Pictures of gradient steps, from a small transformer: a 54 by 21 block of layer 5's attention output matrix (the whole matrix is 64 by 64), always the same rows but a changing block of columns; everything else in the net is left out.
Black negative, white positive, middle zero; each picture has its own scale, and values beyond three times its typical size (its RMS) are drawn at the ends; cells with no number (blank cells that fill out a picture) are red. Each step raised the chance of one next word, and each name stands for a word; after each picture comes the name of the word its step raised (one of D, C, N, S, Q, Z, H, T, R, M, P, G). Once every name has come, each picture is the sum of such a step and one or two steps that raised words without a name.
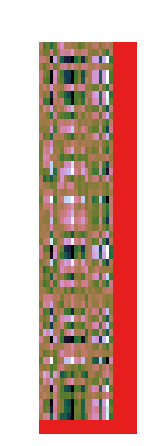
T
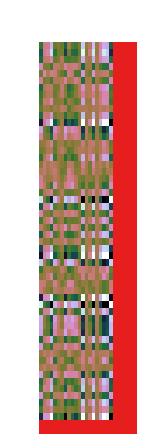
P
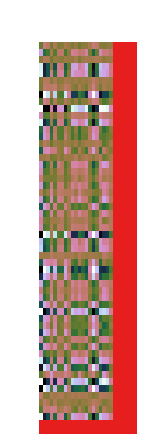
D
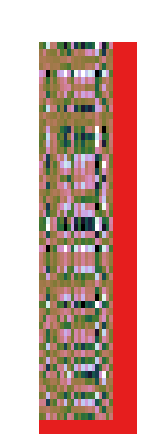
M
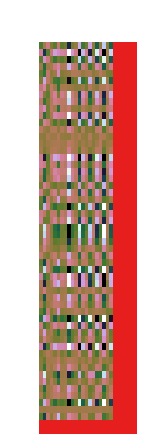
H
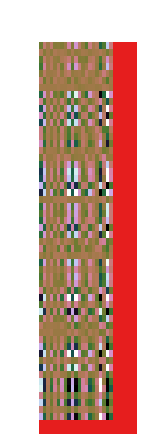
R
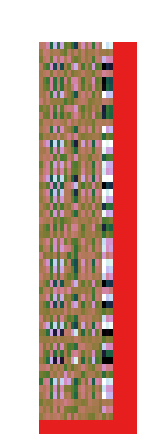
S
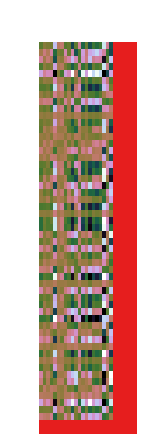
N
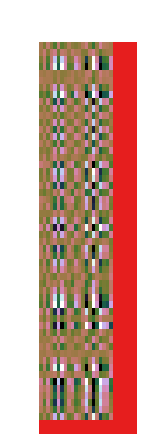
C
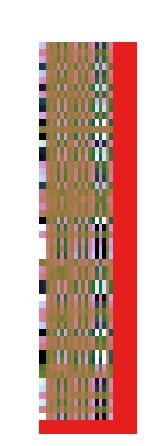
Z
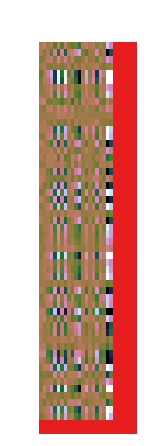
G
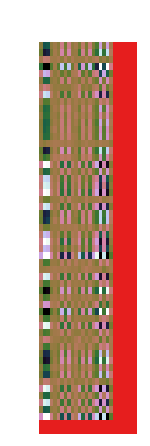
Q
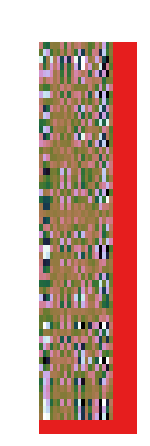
T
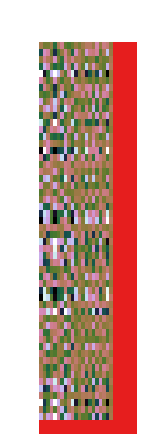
D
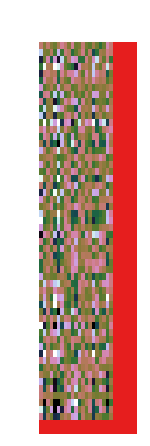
R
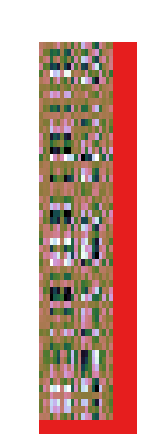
Z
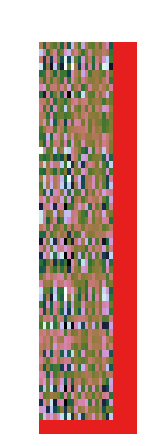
Q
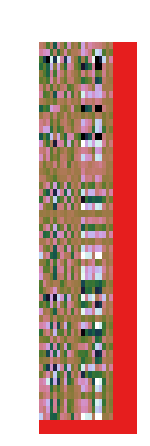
P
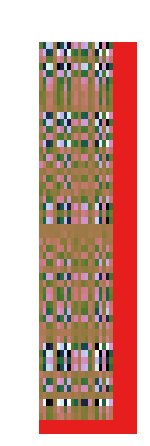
N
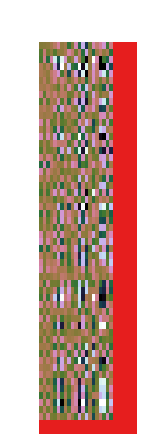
C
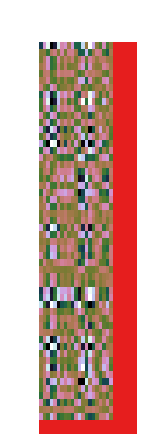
S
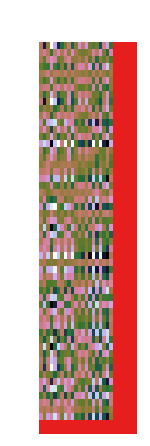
P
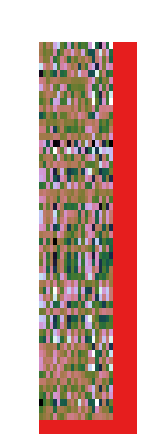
N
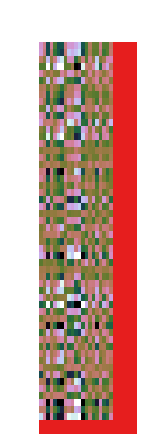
P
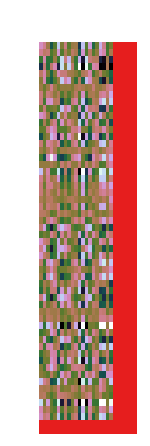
Z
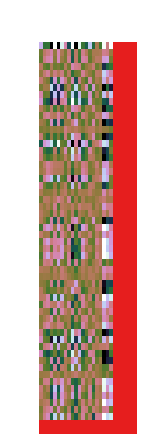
Z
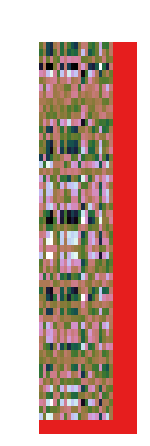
Q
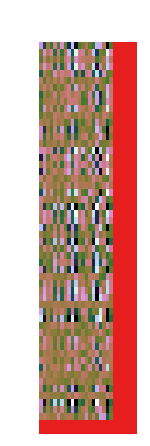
H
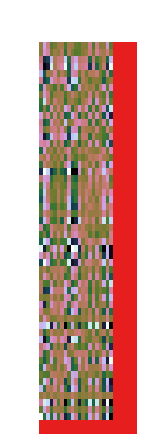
T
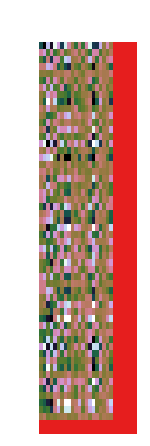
H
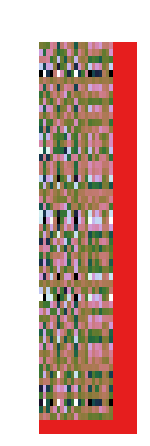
N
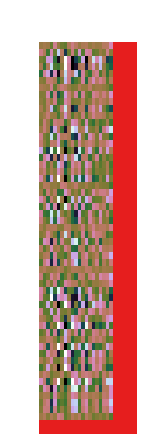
S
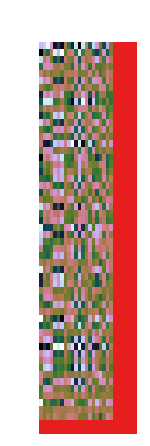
H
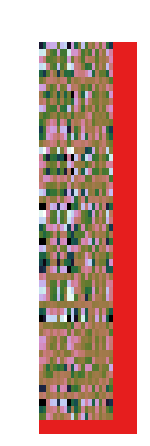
H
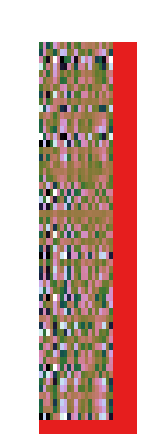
P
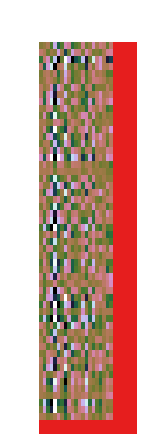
H
